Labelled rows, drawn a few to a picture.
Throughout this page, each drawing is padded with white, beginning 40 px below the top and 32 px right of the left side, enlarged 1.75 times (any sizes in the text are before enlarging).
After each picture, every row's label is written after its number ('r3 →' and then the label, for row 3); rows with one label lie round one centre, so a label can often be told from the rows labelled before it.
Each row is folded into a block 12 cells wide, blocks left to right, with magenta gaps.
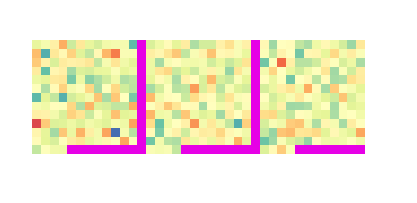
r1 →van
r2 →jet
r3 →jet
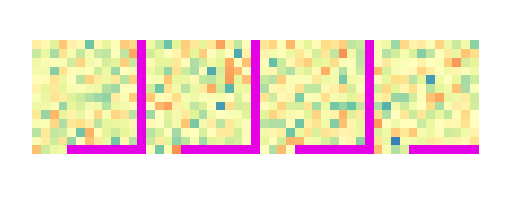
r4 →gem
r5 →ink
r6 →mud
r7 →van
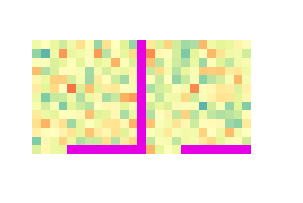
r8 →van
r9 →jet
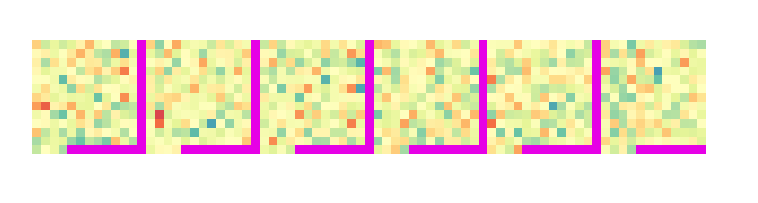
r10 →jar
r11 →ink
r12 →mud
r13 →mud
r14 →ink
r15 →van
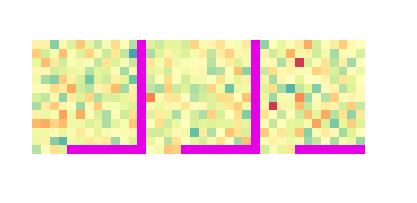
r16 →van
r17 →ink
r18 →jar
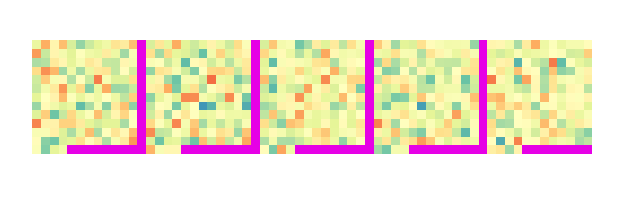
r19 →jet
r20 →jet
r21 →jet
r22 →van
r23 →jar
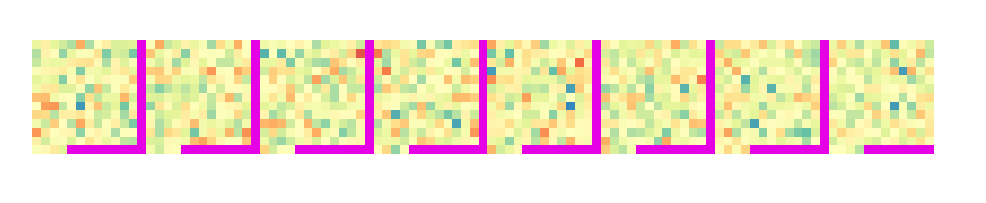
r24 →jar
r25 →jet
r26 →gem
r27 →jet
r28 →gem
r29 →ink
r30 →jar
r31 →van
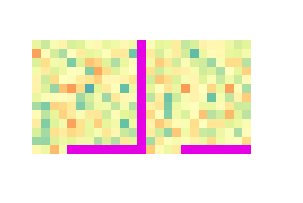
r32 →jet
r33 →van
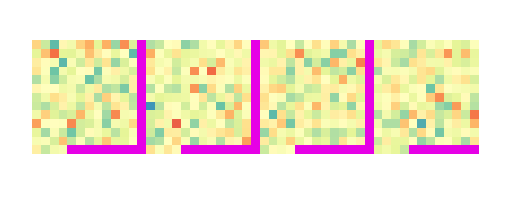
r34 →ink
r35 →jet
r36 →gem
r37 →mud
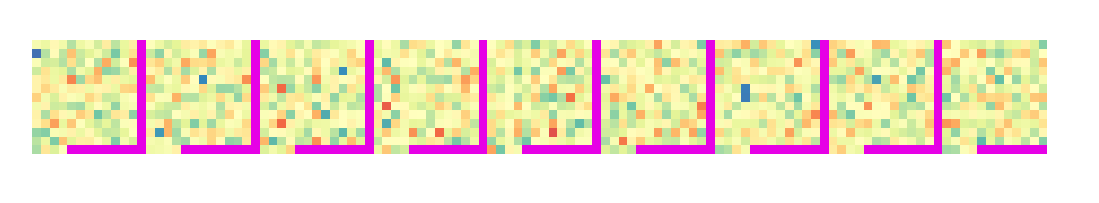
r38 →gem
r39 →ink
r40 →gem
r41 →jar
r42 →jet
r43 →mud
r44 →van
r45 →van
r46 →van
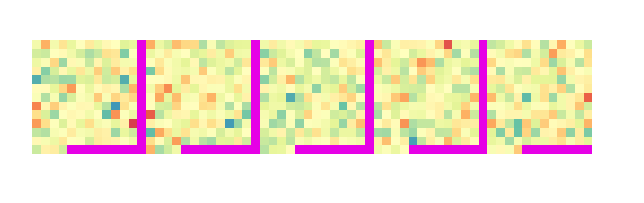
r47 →van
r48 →gem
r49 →van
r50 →ink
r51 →ink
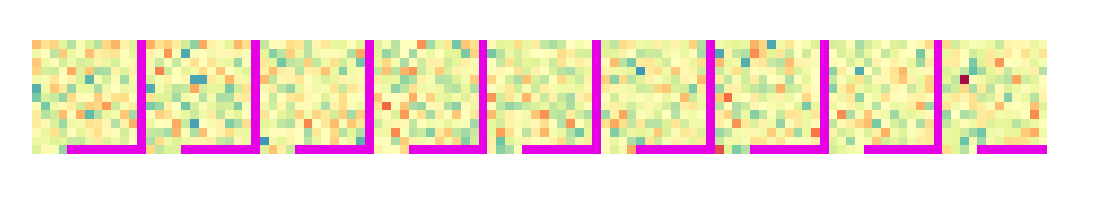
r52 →van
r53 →jet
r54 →mud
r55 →jar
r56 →gem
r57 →ink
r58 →gem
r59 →jet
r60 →ink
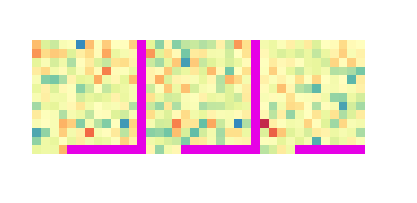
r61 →jet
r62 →jet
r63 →gem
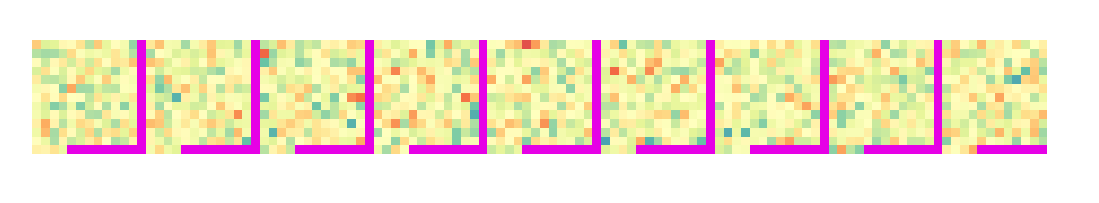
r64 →gem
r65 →van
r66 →jet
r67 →gem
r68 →gem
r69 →mud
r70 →ink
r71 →jar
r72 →mud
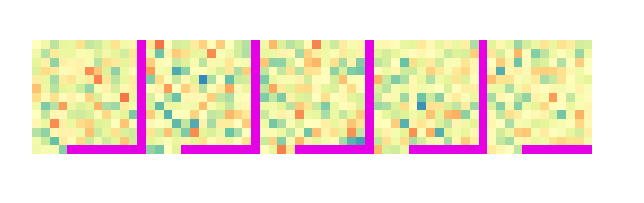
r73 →gem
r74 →van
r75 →mud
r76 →gem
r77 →van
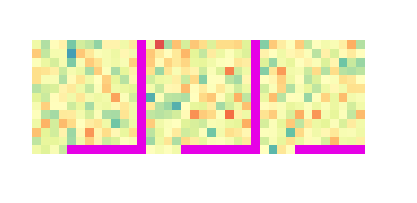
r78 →jet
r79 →van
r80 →mud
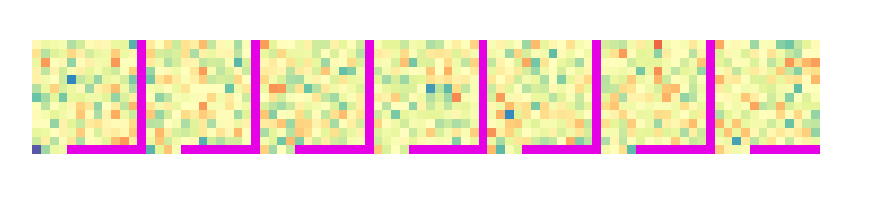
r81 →van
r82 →mud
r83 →gem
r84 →jet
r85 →jar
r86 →mud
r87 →gem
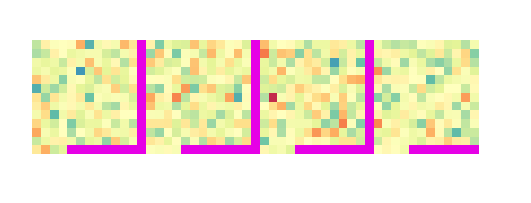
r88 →jar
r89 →ink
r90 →mud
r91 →van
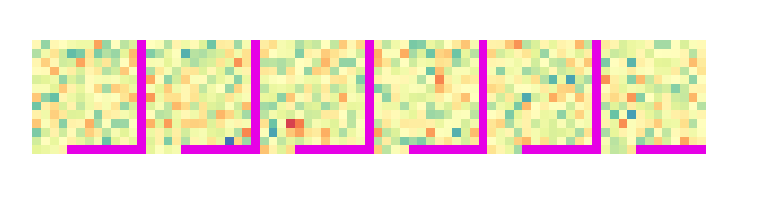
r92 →gem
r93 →gem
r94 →jet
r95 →jet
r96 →van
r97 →gem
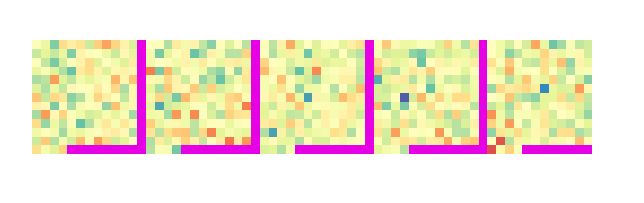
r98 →ink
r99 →van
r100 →ink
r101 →van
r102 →gem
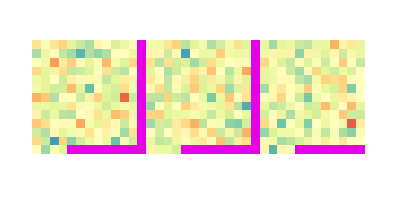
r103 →gem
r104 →jet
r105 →ink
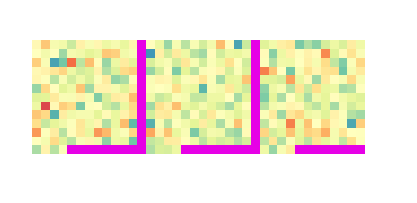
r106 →jar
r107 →jar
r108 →jet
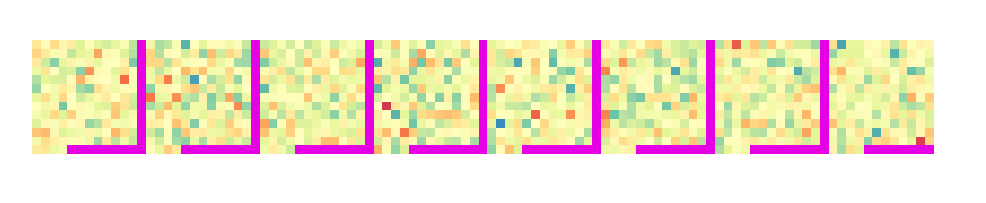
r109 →mud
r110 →ink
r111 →jet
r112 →jar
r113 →mud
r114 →van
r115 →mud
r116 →gem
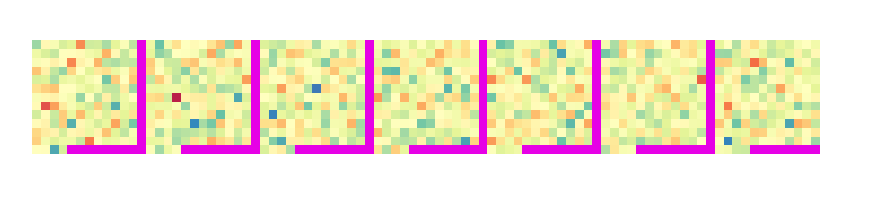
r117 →jar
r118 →ink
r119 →gem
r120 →ink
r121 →gem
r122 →ink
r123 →jar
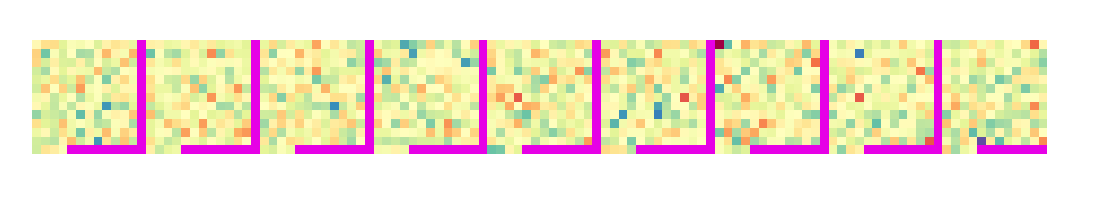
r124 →mud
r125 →gem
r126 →mud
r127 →jet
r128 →ink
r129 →jet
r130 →gem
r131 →ink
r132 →ink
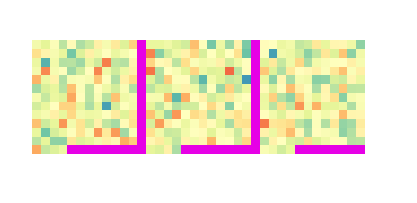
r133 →jet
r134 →van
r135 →van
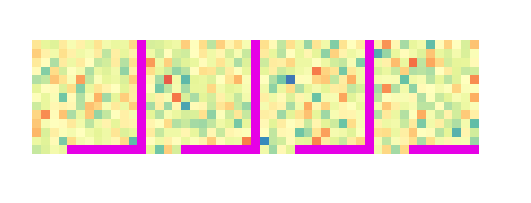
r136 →van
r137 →ink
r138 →jet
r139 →jar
